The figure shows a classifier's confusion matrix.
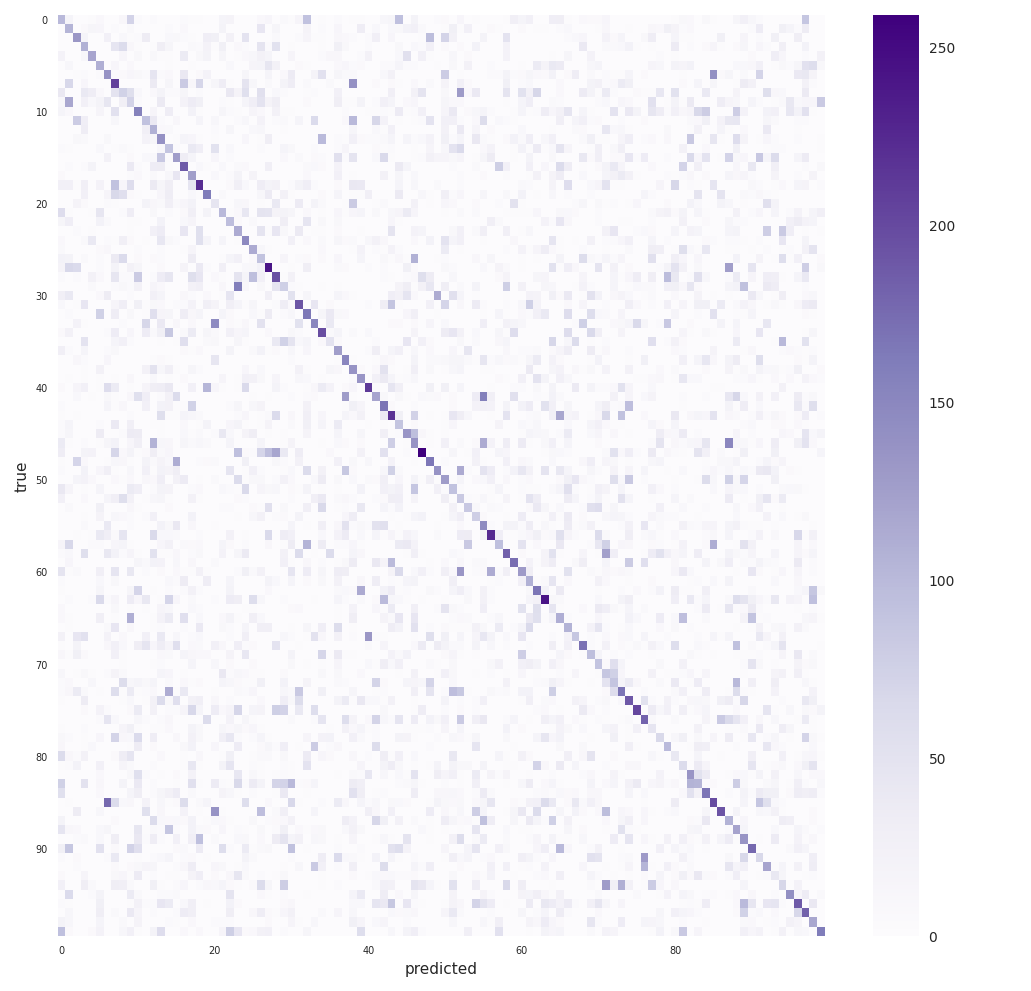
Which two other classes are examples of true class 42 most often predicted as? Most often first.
74, 17
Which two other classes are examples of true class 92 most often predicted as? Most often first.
76, 33
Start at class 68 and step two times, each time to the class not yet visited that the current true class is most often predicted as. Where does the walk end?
14
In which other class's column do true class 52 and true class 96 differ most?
89
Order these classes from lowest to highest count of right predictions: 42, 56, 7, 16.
42, 16, 7, 56
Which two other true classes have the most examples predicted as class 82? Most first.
83, 13
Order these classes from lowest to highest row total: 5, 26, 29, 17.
17, 5, 26, 29
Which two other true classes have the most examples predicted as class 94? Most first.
35, 23
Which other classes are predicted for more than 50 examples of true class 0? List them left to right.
9, 32, 44, 97
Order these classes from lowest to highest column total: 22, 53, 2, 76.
53, 2, 76, 22
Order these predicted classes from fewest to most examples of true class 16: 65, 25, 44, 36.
25, 36, 44, 65
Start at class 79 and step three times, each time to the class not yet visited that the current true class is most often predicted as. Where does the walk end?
38
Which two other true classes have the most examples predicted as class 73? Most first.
94, 43
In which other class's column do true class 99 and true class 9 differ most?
1
